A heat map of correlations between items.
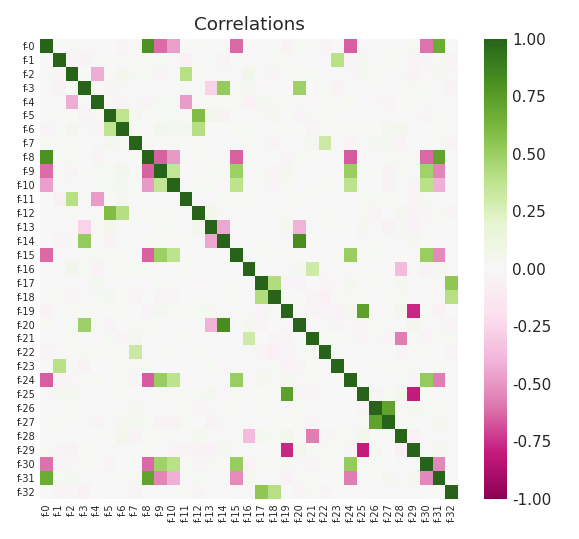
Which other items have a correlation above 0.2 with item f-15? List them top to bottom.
f-9, f-10, f-24, f-30
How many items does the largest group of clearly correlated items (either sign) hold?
8
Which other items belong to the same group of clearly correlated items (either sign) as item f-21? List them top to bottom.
f-16, f-28
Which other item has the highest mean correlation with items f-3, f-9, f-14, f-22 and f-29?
f-20
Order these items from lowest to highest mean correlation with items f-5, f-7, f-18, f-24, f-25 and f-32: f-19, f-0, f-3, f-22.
f-0, f-3, f-22, f-19
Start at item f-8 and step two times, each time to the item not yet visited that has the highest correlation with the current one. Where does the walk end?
f-31
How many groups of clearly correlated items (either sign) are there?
10
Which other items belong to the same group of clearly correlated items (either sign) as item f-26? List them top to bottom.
f-27
